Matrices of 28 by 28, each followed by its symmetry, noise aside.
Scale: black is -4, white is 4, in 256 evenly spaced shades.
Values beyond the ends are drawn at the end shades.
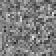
no symmetry.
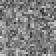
no symmetry.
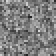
antisymmetric.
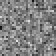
mirrored top to bottom.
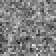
no symmetry.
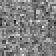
antisymmetric.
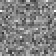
mirrored left to right.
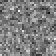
no symmetry.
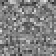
mirrored left to right.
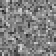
no symmetry.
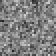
no symmetry.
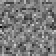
mirrored left to right.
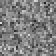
antisymmetric.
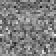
mirrored left to right.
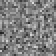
antisymmetric.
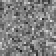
antisymmetric.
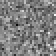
antisymmetric.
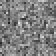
antisymmetric.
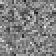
no symmetry.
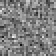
antisymmetric.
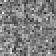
antisymmetric.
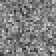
antisymmetric.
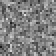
antisymmetric.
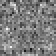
mirrored left to right.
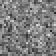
no symmetry.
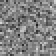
no symmetry.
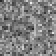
mirrored top to bottom.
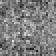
mirrored top to bottom.
